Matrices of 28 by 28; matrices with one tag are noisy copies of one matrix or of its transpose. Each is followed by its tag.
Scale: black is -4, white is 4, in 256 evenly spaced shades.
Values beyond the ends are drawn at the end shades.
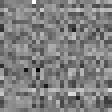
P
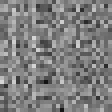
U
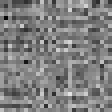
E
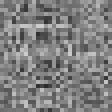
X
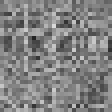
X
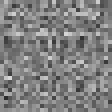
U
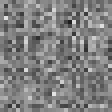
X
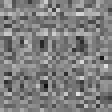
U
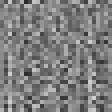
P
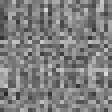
E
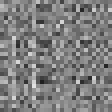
U
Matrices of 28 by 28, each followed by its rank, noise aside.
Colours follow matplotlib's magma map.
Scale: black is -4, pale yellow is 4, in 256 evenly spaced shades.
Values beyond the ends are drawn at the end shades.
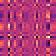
one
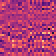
three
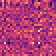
four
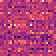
four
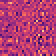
four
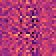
three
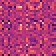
three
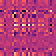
two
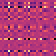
one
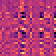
two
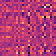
three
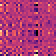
two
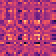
two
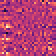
four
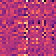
three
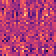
four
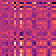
one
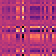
one
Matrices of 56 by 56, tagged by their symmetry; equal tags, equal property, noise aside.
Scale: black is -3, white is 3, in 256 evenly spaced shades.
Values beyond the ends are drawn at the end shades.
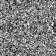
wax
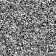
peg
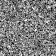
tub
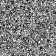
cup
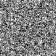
peg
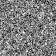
tub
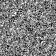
cup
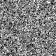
tub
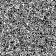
cup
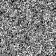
cup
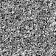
cup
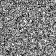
cup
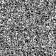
peg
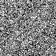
cup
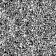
wax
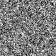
tub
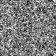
wax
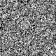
cup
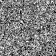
cup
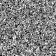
peg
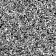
peg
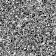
cup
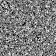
cup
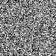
tub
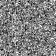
wax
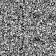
wax
